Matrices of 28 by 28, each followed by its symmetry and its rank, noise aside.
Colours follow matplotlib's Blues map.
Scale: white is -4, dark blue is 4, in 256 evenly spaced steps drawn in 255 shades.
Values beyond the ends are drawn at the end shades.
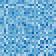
symmetric, rank three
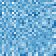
symmetric, rank four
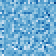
antisymmetric, rank six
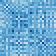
symmetric, rank three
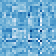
no symmetry, rank three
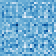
antisymmetric, rank four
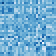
symmetric, rank three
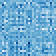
antisymmetric, rank four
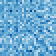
no symmetry, rank six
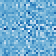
no symmetry, rank four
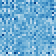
no symmetry, rank six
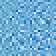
antisymmetric, rank four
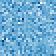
antisymmetric, rank six
